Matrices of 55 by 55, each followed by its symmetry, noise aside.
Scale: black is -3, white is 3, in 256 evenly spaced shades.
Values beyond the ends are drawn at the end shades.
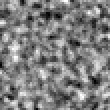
antisymmetric.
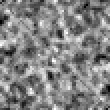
same after a half turn.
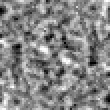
same after a half turn.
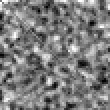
no symmetry.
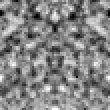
mirrored left to right.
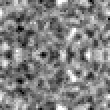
mirrored top to bottom.
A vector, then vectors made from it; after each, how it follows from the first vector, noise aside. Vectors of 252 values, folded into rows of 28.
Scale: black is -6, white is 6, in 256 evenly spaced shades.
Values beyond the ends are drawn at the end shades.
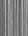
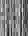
reversed, scaled up.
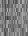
sign-scrambled.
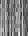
reversed, scaled up.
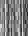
reversed, scaled up.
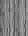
wrapped around, negated.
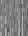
reversed, partly zeroed.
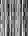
reversed, scaled up.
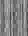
wrapped around, negated.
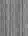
reversed, negated, shrunk.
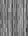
wrapped around, negated.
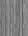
reversed, negated, shrunk.
